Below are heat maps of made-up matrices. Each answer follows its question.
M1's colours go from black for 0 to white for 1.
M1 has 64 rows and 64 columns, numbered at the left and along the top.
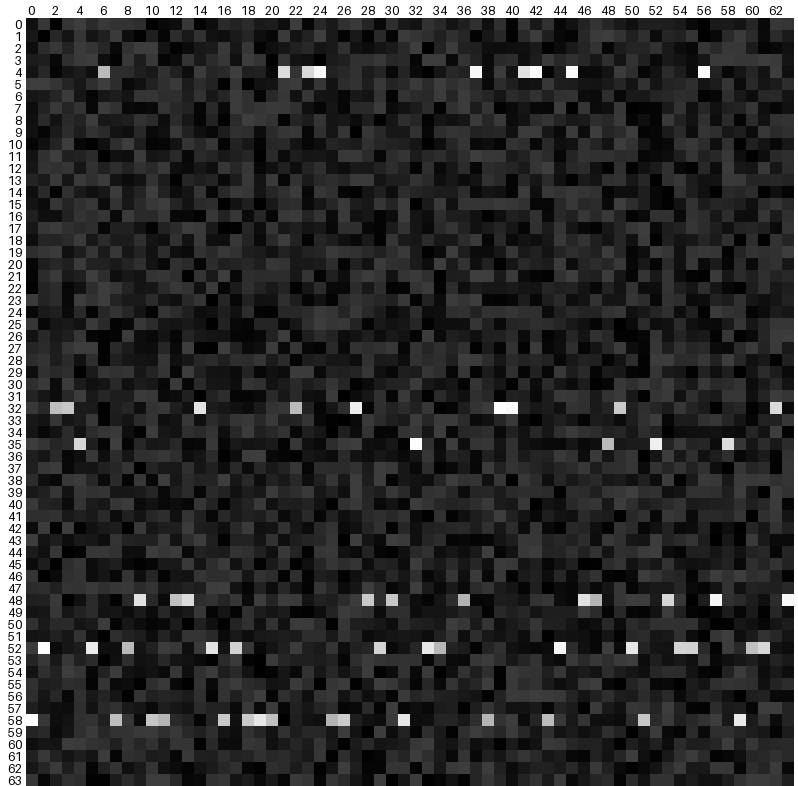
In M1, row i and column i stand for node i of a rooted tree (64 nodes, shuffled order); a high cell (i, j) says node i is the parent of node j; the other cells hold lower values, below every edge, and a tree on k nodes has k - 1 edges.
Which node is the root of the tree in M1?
35
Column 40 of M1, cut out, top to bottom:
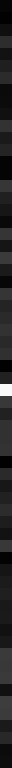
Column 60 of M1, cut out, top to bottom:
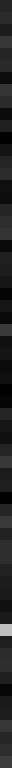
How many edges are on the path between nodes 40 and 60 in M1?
4
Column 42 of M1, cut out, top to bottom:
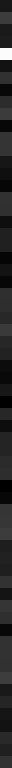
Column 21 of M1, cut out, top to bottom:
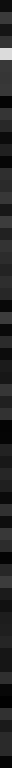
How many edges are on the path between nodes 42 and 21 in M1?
2
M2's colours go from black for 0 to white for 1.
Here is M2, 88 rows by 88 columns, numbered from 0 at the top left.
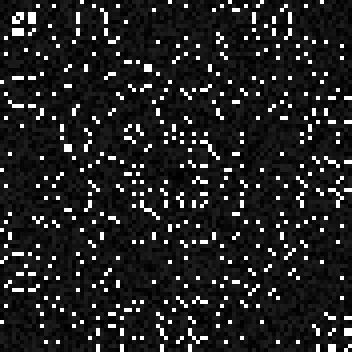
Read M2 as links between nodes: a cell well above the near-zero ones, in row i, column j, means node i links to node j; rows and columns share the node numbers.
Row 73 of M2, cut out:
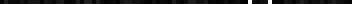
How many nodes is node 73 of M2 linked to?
2
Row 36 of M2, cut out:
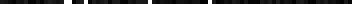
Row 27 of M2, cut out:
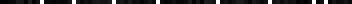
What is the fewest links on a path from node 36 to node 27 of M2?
7
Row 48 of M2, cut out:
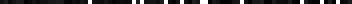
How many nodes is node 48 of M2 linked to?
11
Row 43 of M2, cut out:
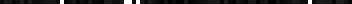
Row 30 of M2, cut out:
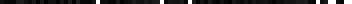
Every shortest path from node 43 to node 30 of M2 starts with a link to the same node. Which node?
node 32
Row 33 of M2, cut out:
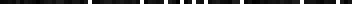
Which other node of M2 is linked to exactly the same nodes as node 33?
node 50
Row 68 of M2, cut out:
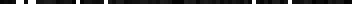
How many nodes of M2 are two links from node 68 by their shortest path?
3
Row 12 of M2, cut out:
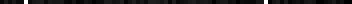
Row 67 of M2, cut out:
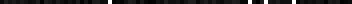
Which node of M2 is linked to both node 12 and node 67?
node 66
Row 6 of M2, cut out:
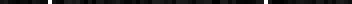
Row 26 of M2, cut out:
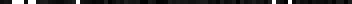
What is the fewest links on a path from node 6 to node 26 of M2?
6
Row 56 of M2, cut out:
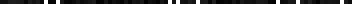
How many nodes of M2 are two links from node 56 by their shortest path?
5
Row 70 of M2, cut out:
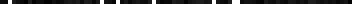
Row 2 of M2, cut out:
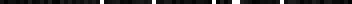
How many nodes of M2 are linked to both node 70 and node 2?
5
